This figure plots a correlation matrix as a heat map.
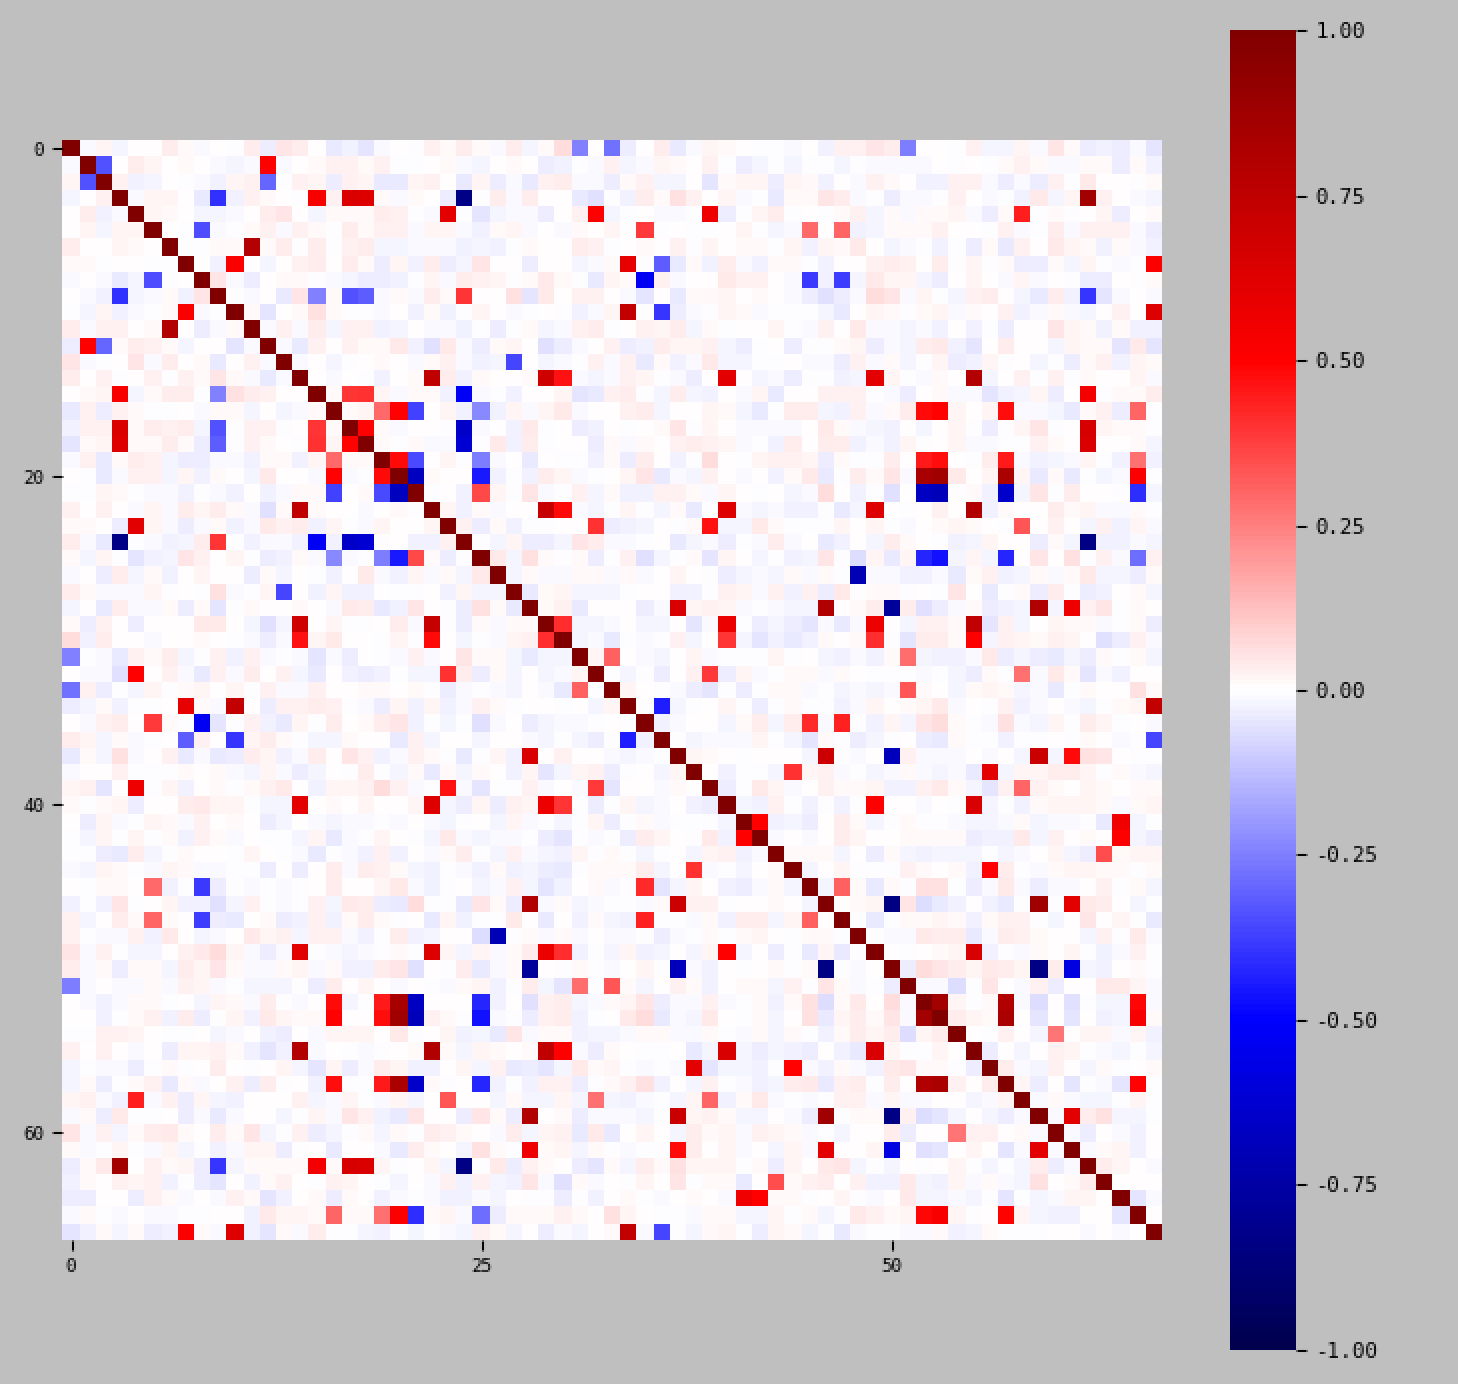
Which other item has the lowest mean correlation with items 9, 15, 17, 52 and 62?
24
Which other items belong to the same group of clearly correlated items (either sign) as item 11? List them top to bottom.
6
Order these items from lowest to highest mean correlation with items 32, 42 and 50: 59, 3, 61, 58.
59, 61, 3, 58
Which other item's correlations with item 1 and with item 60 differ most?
12
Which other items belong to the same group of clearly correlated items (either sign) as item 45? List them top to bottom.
5, 8, 35, 47
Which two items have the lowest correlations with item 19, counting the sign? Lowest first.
21, 25
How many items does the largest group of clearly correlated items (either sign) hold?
9
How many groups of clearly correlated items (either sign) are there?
16
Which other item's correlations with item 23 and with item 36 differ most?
4
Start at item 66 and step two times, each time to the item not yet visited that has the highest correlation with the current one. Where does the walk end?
10
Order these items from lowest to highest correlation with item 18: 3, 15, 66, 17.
66, 15, 17, 3
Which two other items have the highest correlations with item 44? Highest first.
56, 38
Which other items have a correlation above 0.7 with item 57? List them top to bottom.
20, 52, 53
